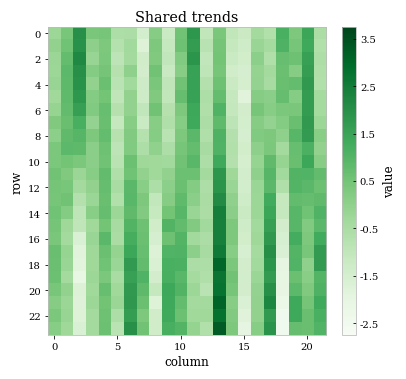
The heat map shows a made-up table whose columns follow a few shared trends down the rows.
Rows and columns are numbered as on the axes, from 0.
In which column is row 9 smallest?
15
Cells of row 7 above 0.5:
7
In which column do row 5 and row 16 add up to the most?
13
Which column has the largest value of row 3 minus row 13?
2
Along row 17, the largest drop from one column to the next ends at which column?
18
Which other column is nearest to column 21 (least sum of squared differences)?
6
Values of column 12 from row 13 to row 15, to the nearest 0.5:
-0.5 -0.5 -0.5
